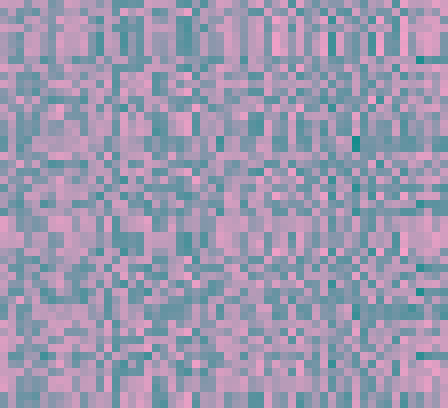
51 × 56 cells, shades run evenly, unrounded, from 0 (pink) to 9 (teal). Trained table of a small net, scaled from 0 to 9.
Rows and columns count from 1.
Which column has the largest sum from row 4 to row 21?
42
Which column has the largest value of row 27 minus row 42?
45
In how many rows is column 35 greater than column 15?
14
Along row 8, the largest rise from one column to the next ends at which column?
53
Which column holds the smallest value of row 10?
24
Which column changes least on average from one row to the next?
30
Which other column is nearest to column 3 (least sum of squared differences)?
21
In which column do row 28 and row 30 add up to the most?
15
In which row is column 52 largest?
39
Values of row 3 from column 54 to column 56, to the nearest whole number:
1 1 5
